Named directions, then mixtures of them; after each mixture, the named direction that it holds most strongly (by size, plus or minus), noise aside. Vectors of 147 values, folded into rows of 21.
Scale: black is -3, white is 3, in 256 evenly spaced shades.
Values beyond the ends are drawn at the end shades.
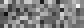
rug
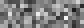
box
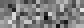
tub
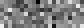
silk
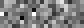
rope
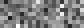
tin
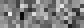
box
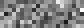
tub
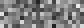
silk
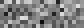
rug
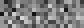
rope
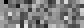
tin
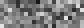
silk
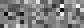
tin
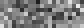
silk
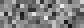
rope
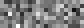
box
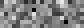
rope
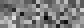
tub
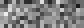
rug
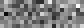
silk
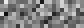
rope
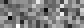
tin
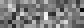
tub
